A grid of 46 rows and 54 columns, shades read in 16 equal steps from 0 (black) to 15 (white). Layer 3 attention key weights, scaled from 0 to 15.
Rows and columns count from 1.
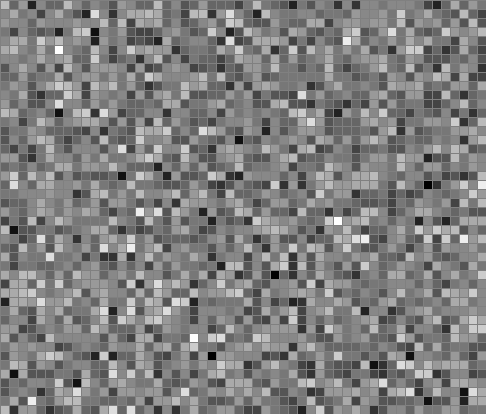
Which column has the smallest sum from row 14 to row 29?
24
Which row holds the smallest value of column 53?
13
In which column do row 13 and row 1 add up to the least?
38
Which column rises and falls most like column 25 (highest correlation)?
17
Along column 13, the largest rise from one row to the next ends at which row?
41
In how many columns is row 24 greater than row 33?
18
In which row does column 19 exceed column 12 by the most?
15
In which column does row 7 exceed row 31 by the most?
31
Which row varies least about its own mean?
19
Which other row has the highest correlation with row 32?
34
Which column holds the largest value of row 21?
54
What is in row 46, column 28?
4
